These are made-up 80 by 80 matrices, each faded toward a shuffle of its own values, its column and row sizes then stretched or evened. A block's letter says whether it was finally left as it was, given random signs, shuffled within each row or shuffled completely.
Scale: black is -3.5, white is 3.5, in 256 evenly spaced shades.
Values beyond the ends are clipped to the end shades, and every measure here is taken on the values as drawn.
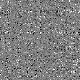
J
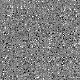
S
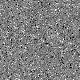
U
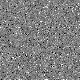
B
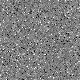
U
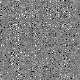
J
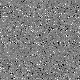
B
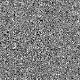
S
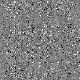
J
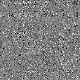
J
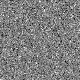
U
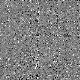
S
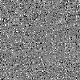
J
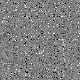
J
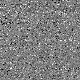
B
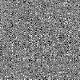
J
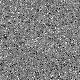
U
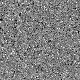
U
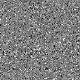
S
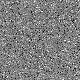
U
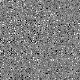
S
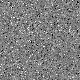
U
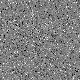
U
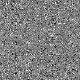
S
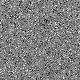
U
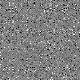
J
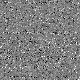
B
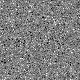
U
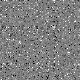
J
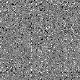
J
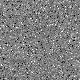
U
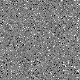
S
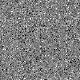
S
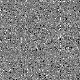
S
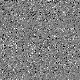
S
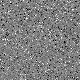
U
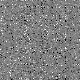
S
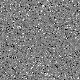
B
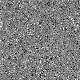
U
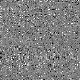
J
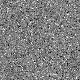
U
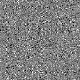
J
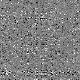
J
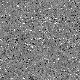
B
